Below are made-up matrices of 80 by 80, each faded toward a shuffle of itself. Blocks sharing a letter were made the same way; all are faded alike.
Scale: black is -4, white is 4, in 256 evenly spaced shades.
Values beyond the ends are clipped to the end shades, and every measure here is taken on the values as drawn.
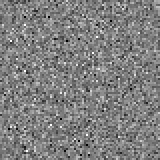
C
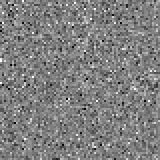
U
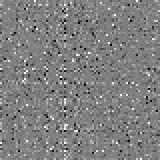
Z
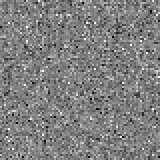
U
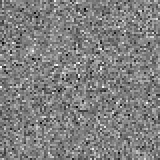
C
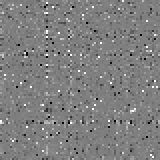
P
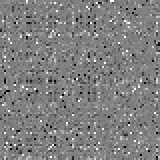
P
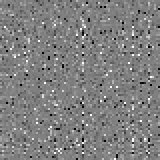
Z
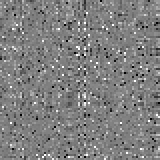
Z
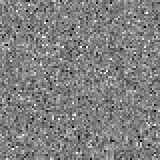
U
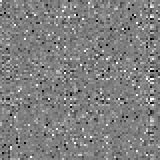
Z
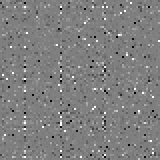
P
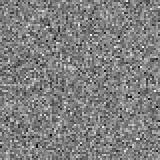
C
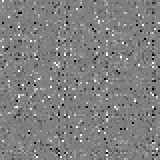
P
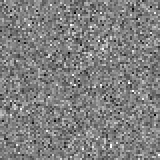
C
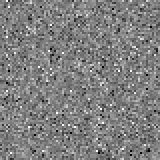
U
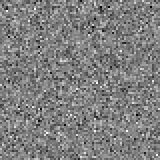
C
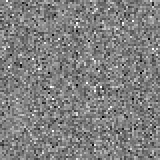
C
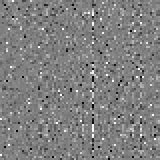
Z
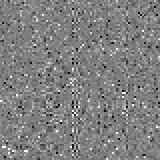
Z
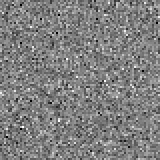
C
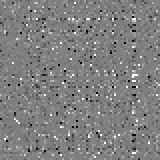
P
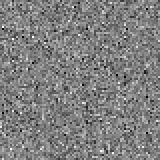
C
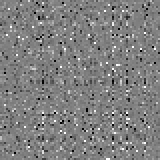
Z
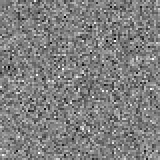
C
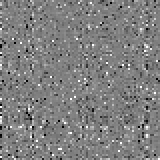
Z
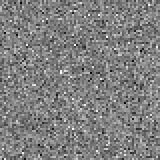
C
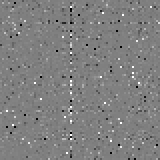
P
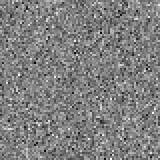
C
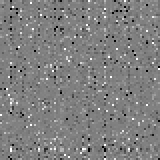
P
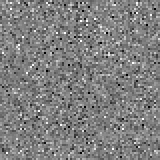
U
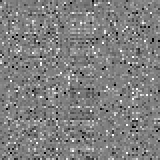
Z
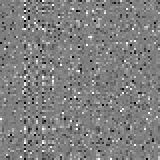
Z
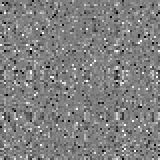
Z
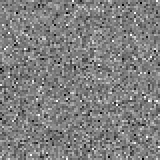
U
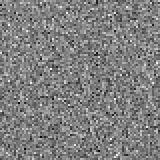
C
